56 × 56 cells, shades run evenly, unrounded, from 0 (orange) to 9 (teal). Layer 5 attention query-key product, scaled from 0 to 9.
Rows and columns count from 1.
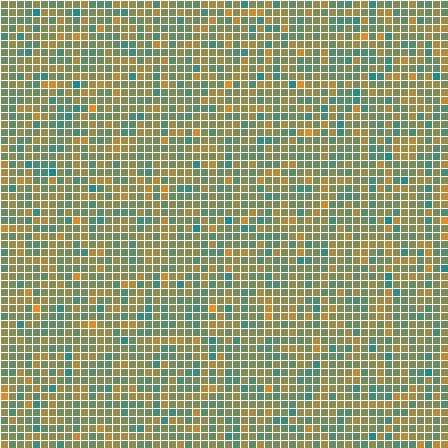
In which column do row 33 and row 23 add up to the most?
47
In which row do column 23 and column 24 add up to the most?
24
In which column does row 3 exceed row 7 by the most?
38
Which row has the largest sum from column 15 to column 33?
40
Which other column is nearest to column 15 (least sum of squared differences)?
52
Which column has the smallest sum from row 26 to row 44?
37
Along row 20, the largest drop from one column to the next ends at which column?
50
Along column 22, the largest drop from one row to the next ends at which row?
53
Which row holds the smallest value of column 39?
17
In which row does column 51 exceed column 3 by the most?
23
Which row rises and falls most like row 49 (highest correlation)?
1
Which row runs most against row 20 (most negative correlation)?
2
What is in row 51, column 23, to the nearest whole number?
4
